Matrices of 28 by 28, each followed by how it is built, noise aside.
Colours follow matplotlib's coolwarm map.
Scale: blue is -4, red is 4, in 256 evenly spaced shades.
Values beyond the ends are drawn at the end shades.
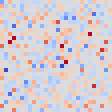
sparse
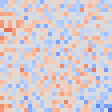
smooth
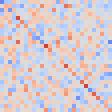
diagonal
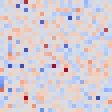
sparse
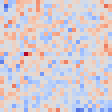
smooth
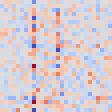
uneven columns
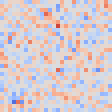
Toeplitz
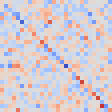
diagonal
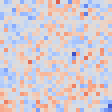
smooth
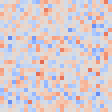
repeating rows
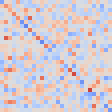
diagonal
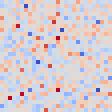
sparse
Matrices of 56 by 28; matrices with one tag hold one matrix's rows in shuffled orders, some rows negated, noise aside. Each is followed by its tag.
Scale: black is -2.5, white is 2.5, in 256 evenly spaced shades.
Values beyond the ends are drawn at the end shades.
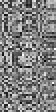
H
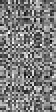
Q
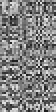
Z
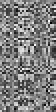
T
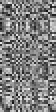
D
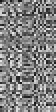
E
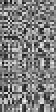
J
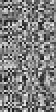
J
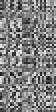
E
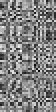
E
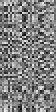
J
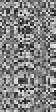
T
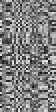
D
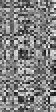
T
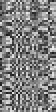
D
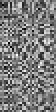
J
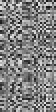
E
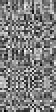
Q
